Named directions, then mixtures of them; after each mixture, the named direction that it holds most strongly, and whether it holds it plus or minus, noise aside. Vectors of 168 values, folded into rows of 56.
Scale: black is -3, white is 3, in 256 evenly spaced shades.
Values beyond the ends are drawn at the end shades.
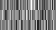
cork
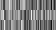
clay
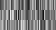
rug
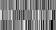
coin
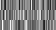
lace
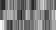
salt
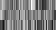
cork, plus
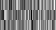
clay, minus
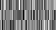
lace, minus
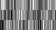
salt, minus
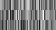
rug, minus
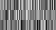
rug, minus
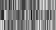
clay, minus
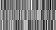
lace, plus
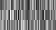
rug, plus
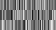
coin, minus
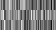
clay, plus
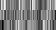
lace, minus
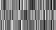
clay, plus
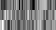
salt, plus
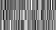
lace, plus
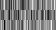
clay, minus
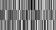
cork, minus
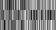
clay, minus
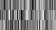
rug, minus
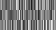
coin, minus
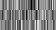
cork, minus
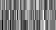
rug, minus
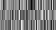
cork, minus
